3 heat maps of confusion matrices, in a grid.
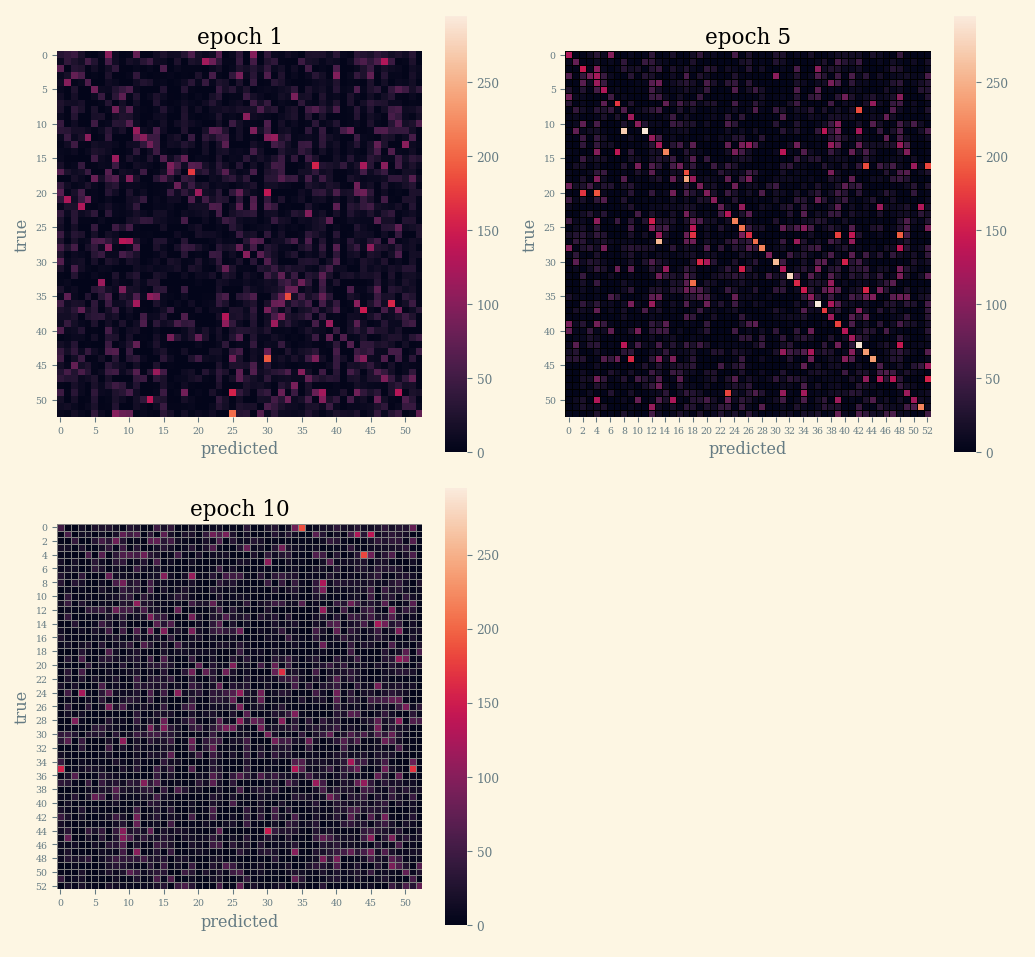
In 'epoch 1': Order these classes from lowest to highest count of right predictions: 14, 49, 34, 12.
14, 34, 12, 49
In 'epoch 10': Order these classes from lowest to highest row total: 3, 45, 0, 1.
3, 0, 45, 1
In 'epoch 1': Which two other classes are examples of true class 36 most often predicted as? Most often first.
48, 11
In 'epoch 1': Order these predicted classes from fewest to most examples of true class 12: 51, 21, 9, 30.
9, 21, 51, 30
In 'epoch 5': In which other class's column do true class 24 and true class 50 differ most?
12
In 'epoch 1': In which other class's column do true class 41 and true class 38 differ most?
24
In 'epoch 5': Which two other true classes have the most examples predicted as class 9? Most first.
44, 36
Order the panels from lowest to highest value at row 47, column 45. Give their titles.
epoch 1, epoch 10, epoch 5
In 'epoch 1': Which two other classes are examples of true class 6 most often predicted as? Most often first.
34, 9
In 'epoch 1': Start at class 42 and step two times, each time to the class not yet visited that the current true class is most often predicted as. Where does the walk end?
28
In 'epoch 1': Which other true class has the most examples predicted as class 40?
3
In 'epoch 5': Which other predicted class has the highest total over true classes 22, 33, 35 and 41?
18
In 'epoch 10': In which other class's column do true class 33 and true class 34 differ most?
42
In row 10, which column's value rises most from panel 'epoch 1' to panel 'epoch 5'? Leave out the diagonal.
39
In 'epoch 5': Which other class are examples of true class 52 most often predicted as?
39
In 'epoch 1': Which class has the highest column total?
30
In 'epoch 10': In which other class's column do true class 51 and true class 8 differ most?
38
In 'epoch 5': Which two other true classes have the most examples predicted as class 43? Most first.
16, 34
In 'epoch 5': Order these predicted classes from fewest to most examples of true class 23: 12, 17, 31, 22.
31, 12, 22, 17
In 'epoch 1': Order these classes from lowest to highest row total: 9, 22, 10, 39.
9, 10, 22, 39
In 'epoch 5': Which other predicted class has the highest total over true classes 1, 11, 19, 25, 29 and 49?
8
